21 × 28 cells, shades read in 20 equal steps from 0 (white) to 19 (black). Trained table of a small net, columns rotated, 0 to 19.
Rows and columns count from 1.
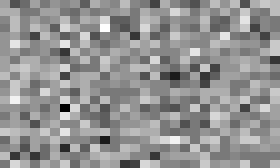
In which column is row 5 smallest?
23
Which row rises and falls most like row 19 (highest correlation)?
14
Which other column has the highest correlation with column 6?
26
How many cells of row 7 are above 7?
17
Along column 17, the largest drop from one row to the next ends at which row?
18
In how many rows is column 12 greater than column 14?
11
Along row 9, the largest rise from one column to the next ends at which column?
22
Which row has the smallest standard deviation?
2
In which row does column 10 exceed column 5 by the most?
5
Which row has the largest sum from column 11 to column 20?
10
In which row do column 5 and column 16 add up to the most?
20
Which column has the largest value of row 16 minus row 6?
7
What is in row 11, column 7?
4
